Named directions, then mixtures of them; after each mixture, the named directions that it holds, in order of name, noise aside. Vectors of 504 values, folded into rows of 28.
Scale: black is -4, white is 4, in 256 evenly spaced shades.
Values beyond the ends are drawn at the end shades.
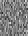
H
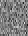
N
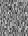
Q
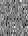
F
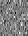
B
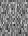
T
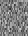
Q.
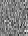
B, H, N.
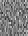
H.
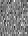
B, F.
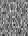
N, T.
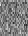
N, T.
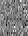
F.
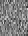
B, H, T.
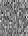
F, H, Q.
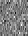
B.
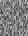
B, H.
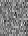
B, N.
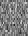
T.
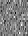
B.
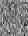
F, Q, T.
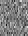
F, Q.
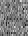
F.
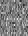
F, T.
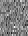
F, N.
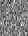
B, F, Q.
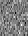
B, Q.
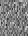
F, Q, T.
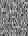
N, T.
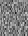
B, Q.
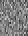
H.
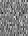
B, H, T.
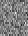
B, N, Q.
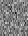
B, N, Q.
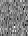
F, N, Q.
